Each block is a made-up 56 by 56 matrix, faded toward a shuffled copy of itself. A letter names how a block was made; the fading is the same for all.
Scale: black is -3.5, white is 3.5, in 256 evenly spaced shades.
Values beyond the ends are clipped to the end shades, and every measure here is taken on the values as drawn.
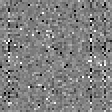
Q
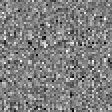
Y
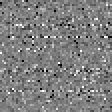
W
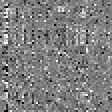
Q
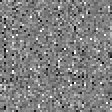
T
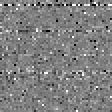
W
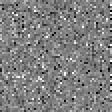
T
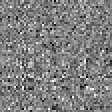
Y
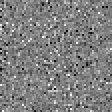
T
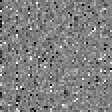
T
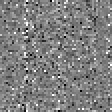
T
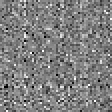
Y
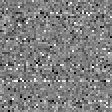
W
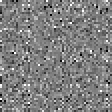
Q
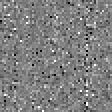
T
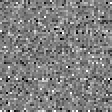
W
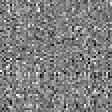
Q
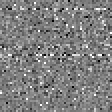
W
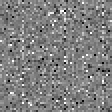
T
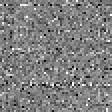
W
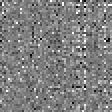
Q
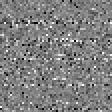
W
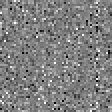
T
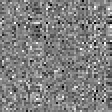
Y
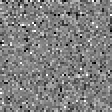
W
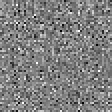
Y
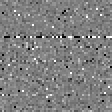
W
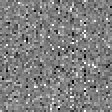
T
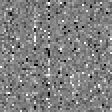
T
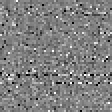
W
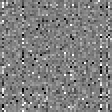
Q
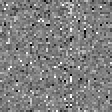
T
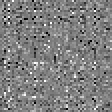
Q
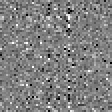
Q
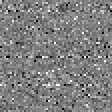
W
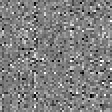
Q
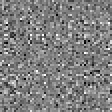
Y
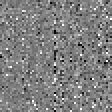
T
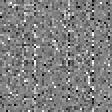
Q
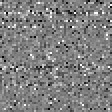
W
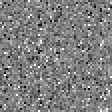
T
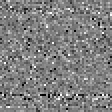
W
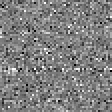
W
